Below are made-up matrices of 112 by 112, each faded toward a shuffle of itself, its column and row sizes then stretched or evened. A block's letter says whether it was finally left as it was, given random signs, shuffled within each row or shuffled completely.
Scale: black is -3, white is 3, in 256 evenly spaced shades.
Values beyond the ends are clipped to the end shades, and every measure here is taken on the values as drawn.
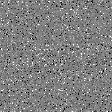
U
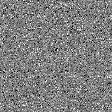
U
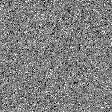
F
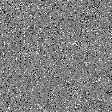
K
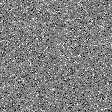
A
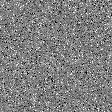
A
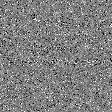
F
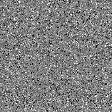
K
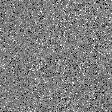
K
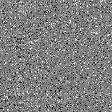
U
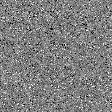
K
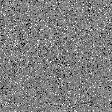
K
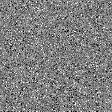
K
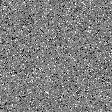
A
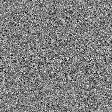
F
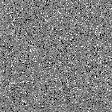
K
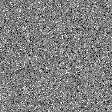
K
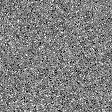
A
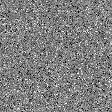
F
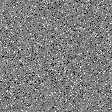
A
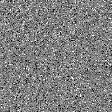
U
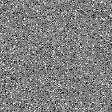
K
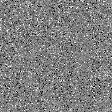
K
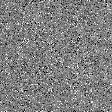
K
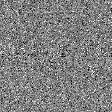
K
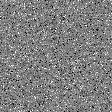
A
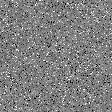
A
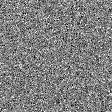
A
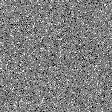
A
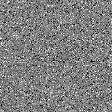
U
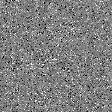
K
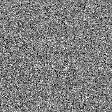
K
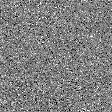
F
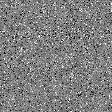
K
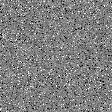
F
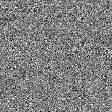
U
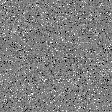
F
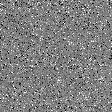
F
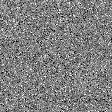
F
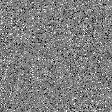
U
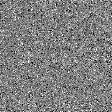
U
